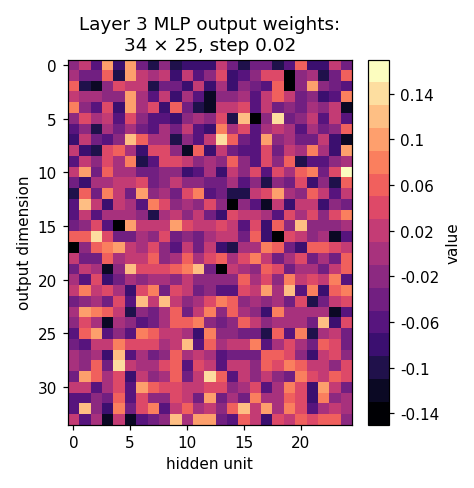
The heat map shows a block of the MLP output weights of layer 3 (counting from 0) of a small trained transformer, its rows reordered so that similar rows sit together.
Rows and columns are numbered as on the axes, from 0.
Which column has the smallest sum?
0
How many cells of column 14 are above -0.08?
28
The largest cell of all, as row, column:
10, 24
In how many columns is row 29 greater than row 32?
13
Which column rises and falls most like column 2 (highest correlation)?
12
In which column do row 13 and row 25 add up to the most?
1
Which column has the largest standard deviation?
5
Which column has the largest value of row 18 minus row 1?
19
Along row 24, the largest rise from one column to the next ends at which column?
22
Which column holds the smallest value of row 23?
23
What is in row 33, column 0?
0.02
